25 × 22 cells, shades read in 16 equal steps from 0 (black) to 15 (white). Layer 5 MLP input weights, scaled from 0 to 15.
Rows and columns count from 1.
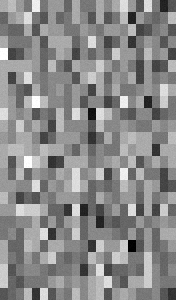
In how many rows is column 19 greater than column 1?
8
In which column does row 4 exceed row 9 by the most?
19
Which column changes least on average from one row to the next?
9
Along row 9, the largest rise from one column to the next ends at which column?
16
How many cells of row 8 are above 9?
6
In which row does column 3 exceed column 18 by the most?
18
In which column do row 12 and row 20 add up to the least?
7
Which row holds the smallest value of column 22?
25
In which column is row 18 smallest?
11
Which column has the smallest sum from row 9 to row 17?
12
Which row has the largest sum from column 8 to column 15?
24
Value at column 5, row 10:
5
